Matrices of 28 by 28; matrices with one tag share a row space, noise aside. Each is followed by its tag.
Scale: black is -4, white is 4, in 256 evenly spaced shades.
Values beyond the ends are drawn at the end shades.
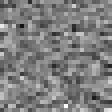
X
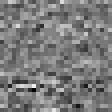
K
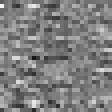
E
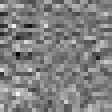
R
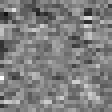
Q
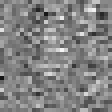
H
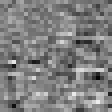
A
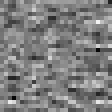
A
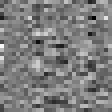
H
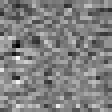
R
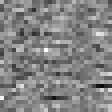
E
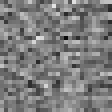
X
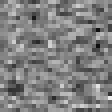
A
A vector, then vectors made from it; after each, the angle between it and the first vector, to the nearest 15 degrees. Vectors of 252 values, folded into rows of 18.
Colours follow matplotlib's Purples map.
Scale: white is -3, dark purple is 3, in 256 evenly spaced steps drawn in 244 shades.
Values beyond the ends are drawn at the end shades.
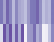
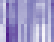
60 degrees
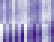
45 degrees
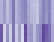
165 degrees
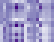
45 degrees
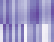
15 degrees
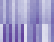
30 degrees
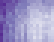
90 degrees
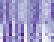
30 degrees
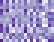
90 degrees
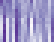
75 degrees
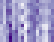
45 degrees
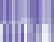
15 degrees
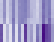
165 degrees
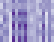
120 degrees
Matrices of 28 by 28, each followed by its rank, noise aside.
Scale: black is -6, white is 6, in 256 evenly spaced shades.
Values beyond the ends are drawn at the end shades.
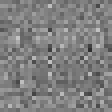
four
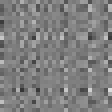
two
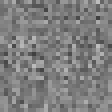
six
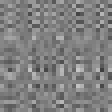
two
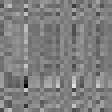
two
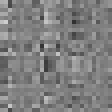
three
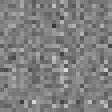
four
